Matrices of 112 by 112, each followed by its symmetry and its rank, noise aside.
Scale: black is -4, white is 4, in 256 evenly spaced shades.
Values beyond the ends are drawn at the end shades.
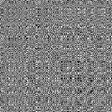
symmetric, rank five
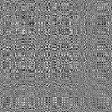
antisymmetric, rank four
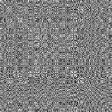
symmetric, rank five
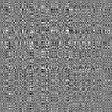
no symmetry, rank five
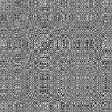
symmetric, rank five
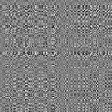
no symmetry, rank four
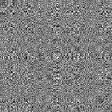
symmetric, rank six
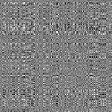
no symmetry, rank five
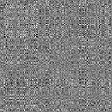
no symmetry, rank five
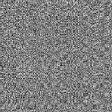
antisymmetric, rank six
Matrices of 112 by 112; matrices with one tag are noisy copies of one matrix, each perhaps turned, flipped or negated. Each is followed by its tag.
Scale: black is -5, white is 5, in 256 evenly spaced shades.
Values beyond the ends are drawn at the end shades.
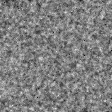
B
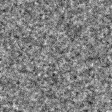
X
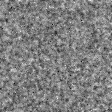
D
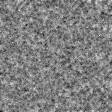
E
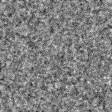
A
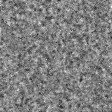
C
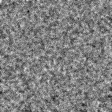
E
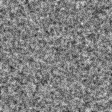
A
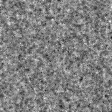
C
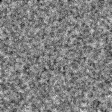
E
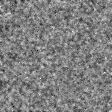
E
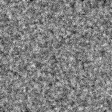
B
